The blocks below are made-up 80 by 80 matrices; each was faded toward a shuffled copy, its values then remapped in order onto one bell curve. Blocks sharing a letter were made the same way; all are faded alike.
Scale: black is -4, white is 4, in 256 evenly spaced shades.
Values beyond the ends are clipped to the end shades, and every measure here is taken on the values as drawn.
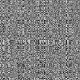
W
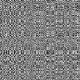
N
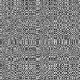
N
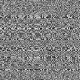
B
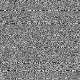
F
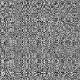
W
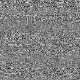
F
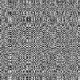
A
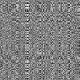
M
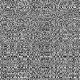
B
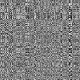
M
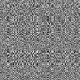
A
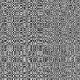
N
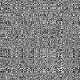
W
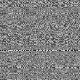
B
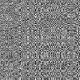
M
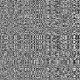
M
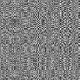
M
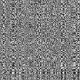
W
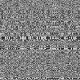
B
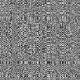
W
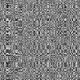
N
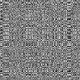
A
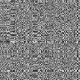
W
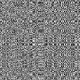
A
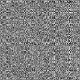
W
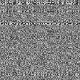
B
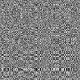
A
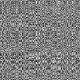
M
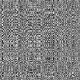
M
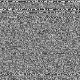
F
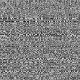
B
